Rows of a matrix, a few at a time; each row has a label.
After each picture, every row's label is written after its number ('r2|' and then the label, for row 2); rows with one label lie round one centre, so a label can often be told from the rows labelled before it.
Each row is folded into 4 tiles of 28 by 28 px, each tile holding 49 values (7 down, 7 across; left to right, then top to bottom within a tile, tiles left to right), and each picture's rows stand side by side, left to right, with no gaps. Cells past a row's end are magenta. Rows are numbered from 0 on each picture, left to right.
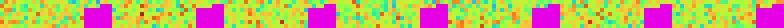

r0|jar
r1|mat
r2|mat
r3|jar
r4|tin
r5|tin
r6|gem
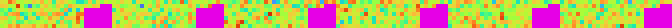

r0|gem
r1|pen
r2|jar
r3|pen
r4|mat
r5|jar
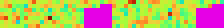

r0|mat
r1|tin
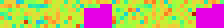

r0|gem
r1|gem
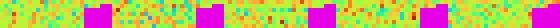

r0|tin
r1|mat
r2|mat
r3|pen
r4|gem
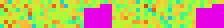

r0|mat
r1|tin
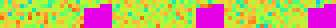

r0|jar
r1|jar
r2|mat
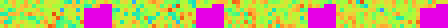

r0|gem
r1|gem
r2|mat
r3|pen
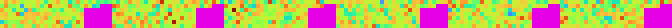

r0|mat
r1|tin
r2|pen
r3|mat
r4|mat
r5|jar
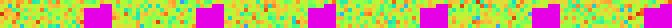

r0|tin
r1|jar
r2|tin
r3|pen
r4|tin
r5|gem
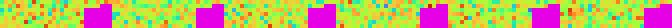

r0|gem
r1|gem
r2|gem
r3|jar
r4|mat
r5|pen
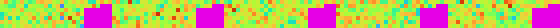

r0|gem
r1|jar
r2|pen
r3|mat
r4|pen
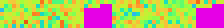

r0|tin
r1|gem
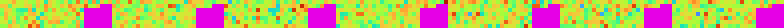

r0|mat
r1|mat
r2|pen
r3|jar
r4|mat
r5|tin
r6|pen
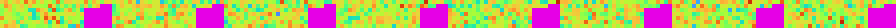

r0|mat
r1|jar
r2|mat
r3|gem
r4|jar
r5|tin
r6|tin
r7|mat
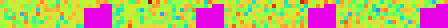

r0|gem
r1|gem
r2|mat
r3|mat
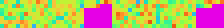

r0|gem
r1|tin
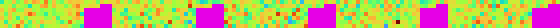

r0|pen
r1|mat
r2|jar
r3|tin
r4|tin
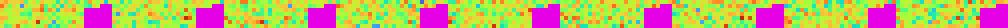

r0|tin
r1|gem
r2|tin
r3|pen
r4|pen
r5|tin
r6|gem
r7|jar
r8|jar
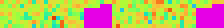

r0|tin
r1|gem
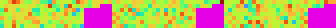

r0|mat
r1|jar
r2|tin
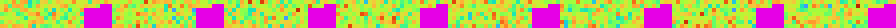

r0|pen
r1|mat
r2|gem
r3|mat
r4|mat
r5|tin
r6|mat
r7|tin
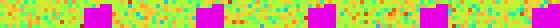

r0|tin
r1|tin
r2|jar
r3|pen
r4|pen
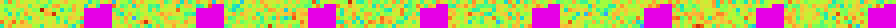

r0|jar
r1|tin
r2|gem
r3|pen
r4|jar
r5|pen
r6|mat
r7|jar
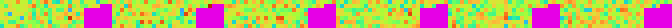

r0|jar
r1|pen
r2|mat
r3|jar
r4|pen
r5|tin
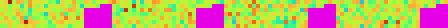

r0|tin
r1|gem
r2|tin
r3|tin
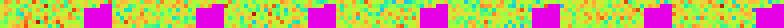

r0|mat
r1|mat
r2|mat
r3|jar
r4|mat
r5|jar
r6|mat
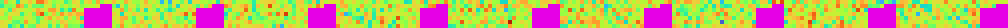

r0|gem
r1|jar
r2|gem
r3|jar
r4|tin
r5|tin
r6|jar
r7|mat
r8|gem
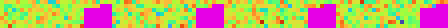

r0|jar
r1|pen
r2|mat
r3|mat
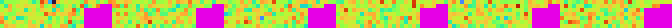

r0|jar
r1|mat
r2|gem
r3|pen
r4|tin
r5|pen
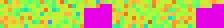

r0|jar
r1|tin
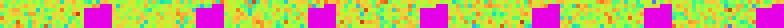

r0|pen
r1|jar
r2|tin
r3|tin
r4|pen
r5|gem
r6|gem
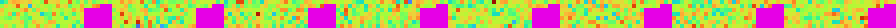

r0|pen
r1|tin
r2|pen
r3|pen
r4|pen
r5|tin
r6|pen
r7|jar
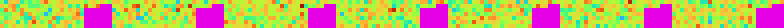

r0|pen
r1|gem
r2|gem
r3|gem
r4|jar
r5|gem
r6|gem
